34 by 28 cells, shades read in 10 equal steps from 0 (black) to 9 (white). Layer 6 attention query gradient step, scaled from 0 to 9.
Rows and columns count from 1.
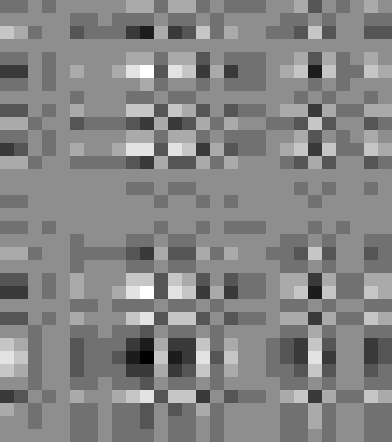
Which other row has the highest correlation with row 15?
8
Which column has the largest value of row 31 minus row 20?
11
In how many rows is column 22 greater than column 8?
10
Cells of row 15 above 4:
21
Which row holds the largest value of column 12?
28
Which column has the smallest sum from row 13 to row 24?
23
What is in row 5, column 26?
5
